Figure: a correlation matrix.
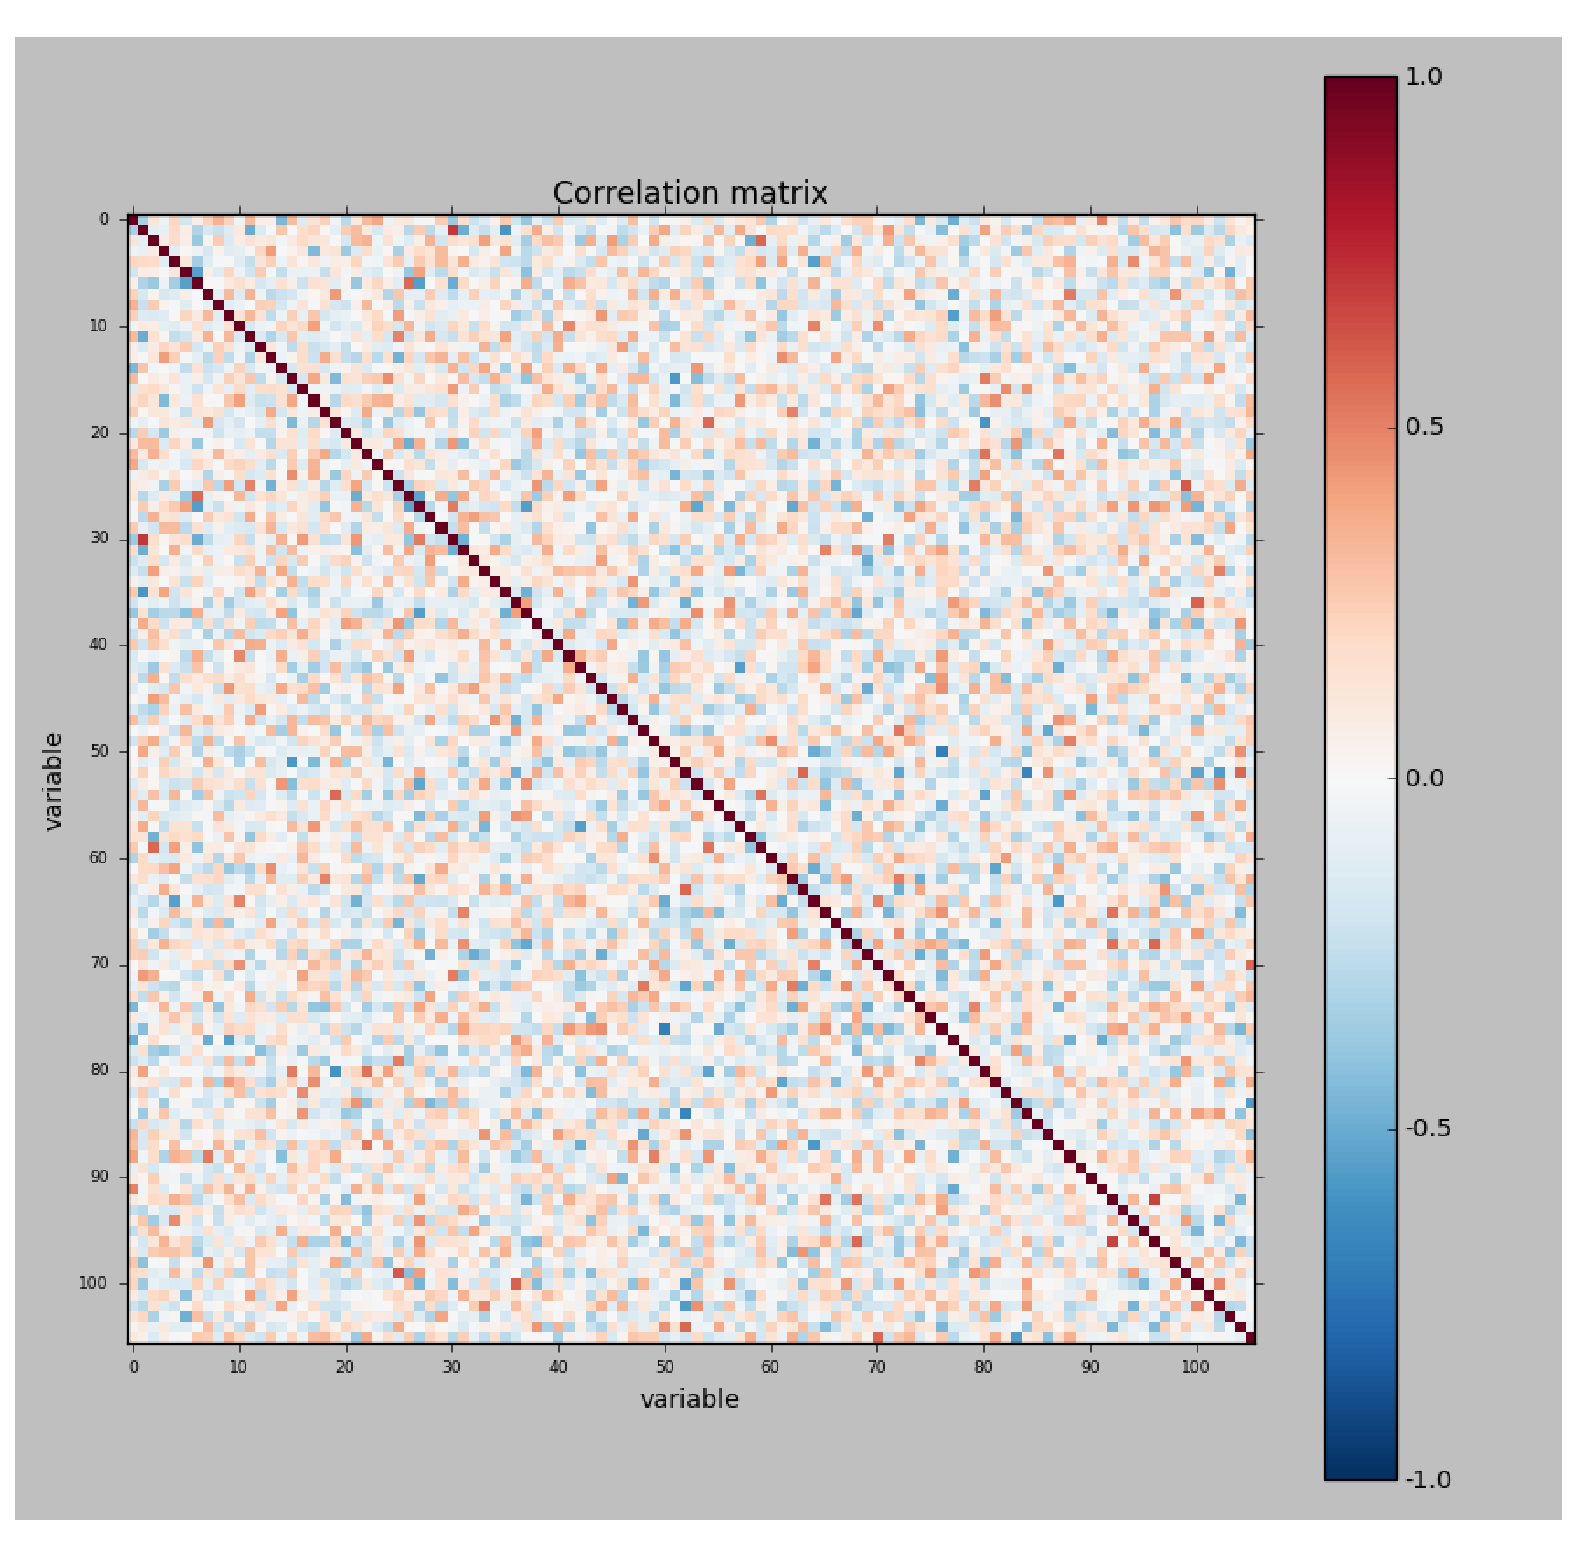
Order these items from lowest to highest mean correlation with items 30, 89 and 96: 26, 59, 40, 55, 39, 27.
26, 40, 55, 59, 39, 27
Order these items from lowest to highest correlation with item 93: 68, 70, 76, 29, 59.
29, 59, 68, 70, 76
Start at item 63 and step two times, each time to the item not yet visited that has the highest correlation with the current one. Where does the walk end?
104
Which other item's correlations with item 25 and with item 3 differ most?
13
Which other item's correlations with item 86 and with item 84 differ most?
52
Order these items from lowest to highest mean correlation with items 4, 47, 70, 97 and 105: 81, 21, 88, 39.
21, 39, 81, 88
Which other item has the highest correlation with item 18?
62
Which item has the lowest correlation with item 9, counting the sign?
77
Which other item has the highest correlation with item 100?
36
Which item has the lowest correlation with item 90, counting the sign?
46
